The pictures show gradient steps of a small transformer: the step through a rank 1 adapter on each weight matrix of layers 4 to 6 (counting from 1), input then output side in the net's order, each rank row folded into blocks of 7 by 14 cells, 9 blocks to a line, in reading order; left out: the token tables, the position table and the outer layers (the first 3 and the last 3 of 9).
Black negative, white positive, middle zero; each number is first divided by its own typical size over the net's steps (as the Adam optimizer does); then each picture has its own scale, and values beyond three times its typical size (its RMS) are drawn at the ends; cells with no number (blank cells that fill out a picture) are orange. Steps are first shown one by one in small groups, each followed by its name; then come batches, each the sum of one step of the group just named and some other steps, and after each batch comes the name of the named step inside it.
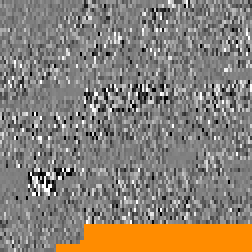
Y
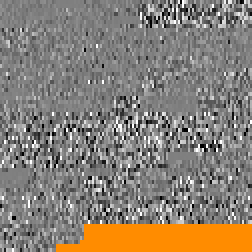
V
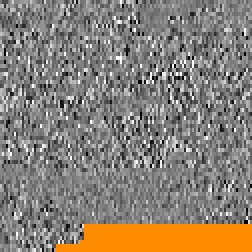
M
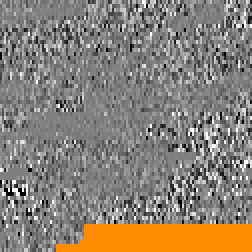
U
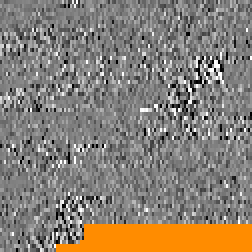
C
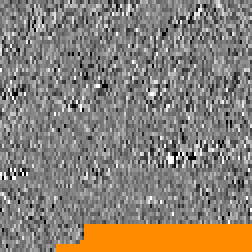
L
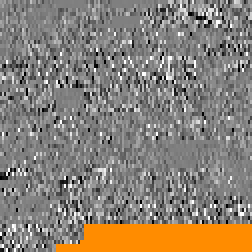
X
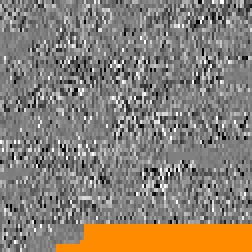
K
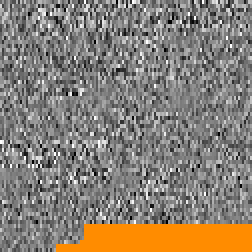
K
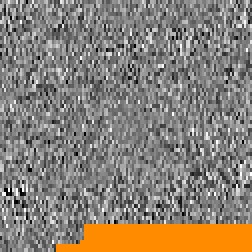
U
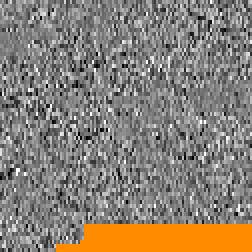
X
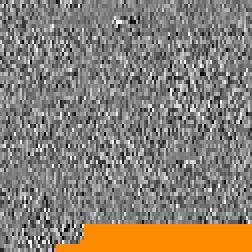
M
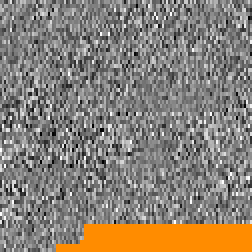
U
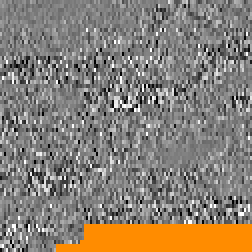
X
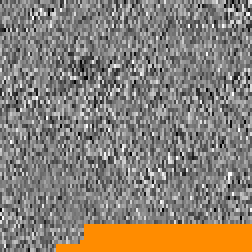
L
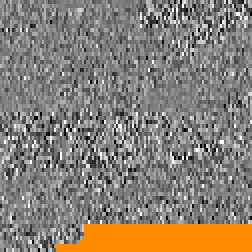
V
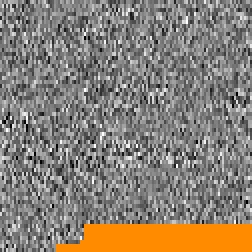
L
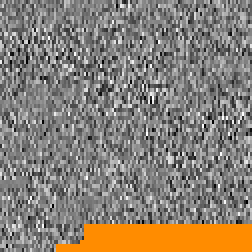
L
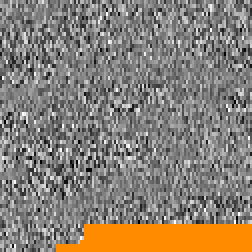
U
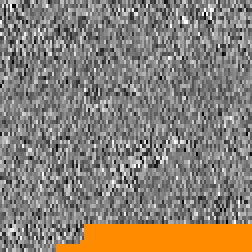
X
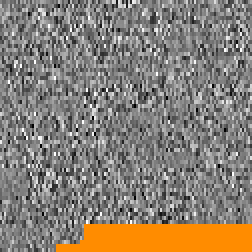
Y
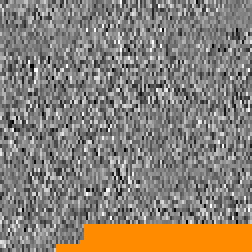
M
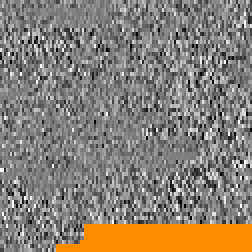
U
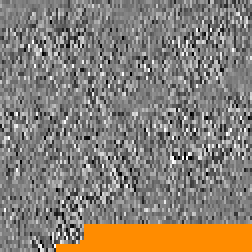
C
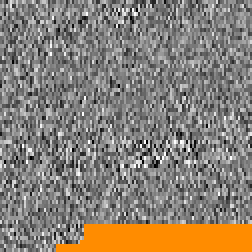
M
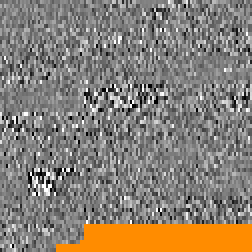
Y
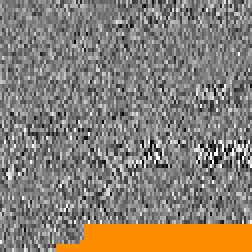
V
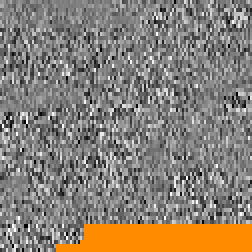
X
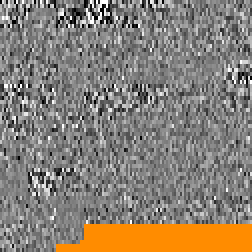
Y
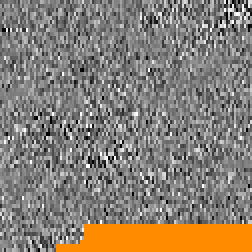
V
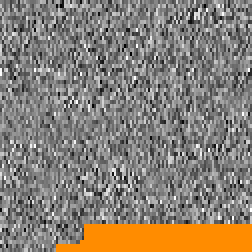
L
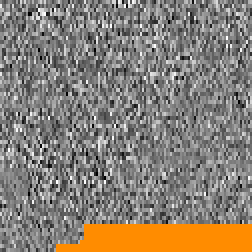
M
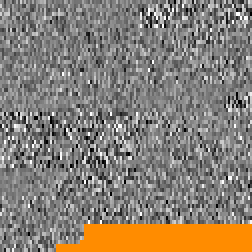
V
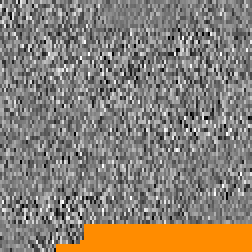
C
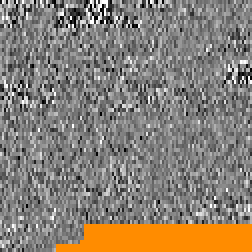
X
